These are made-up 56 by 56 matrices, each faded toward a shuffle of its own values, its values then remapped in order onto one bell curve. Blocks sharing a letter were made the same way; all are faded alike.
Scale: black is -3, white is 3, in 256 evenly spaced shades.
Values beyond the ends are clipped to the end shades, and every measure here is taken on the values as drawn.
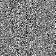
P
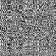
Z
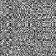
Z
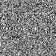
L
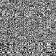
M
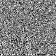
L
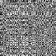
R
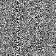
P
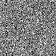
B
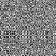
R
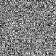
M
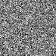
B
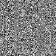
P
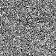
B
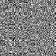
Z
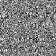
M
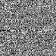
M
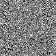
B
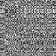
R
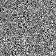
B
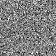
L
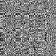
Z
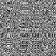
R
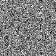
B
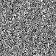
B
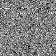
L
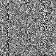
P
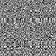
R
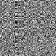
Z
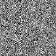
P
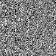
P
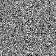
B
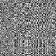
R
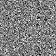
B
